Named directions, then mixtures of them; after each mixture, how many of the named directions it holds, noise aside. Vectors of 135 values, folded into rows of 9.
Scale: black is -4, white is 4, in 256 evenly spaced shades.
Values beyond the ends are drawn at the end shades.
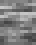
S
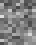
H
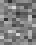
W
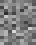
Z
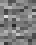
three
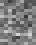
three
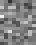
four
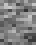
three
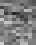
three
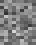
one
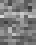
two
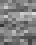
two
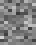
three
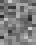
three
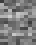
three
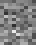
two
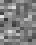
two
